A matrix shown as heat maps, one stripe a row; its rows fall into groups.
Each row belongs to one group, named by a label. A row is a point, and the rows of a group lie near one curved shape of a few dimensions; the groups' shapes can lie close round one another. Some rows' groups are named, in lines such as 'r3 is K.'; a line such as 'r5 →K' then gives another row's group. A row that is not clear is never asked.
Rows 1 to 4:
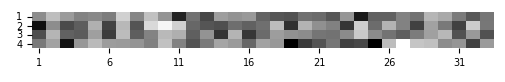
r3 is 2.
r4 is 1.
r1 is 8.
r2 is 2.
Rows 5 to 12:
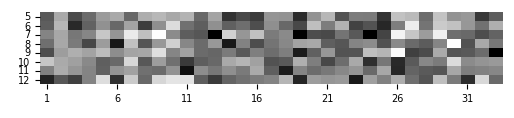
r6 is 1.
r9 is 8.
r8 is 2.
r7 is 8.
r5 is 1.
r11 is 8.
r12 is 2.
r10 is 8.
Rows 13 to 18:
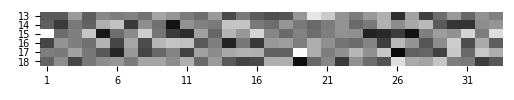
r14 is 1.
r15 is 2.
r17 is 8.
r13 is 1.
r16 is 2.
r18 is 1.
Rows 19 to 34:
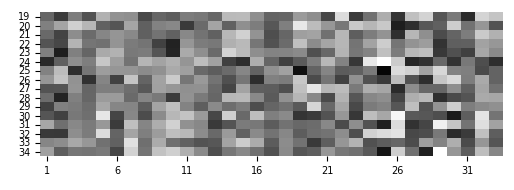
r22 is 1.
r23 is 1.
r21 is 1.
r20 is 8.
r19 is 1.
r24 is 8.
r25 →1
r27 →1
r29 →1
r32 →8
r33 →8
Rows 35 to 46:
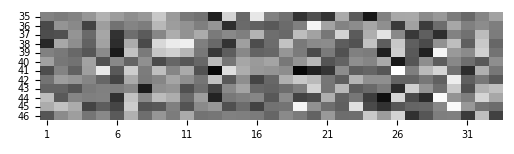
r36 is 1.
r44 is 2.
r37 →8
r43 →1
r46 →8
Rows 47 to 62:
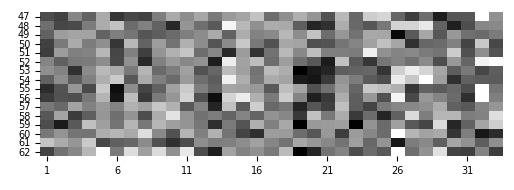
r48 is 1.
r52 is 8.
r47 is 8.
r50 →8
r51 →2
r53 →1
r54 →1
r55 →8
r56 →8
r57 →8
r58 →1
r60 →1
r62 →8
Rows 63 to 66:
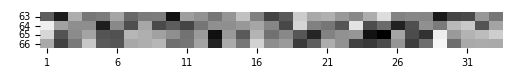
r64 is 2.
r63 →1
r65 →2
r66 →2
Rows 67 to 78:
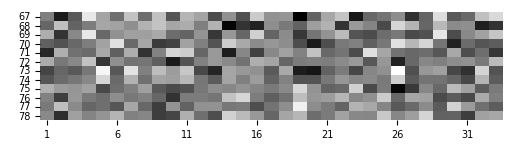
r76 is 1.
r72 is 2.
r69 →2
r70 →1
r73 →8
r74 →8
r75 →2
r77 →2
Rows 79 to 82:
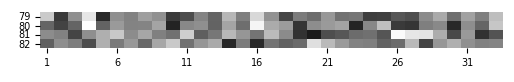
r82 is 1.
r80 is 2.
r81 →1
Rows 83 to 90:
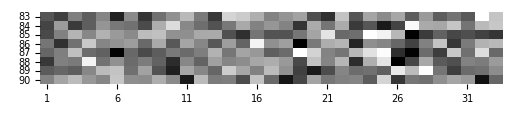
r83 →8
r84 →1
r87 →8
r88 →2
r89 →1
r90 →8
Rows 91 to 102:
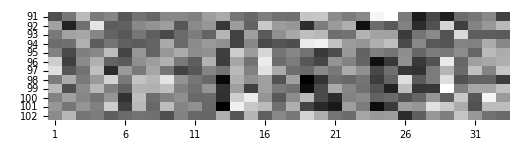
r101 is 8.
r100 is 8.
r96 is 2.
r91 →8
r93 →2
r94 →1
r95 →8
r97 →2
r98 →8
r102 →2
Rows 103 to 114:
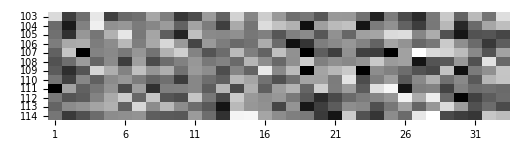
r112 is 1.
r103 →2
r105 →1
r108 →8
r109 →2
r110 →1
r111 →2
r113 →8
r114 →1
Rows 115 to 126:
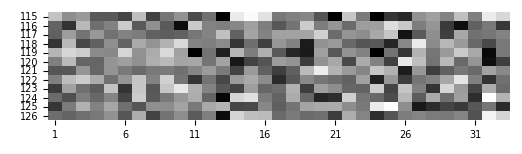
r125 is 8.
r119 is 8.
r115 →8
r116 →1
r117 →2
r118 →1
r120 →1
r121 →1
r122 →8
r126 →8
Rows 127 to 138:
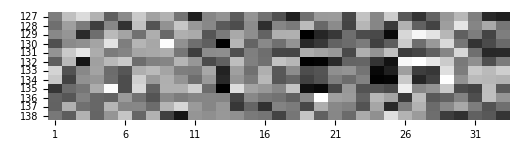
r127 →8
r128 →2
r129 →1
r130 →8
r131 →8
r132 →1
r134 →2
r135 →8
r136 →1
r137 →1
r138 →1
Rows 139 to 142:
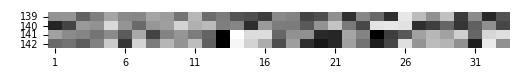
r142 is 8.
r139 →1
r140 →8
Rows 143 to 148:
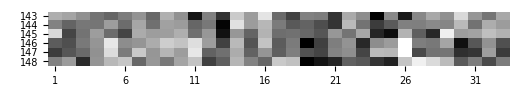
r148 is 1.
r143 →8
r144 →8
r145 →2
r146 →8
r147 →8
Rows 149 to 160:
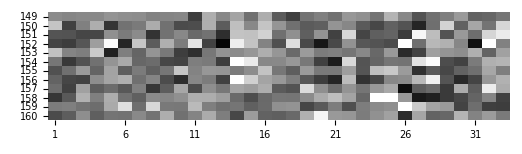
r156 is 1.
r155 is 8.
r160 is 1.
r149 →8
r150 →2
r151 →1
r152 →8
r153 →2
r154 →1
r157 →8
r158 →8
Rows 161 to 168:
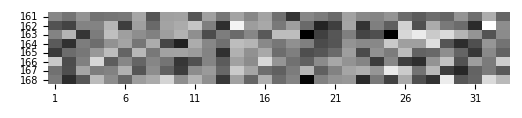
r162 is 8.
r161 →8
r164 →1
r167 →1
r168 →2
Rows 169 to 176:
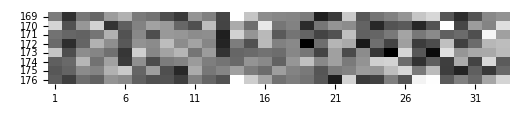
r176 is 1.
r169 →1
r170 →2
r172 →2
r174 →8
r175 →1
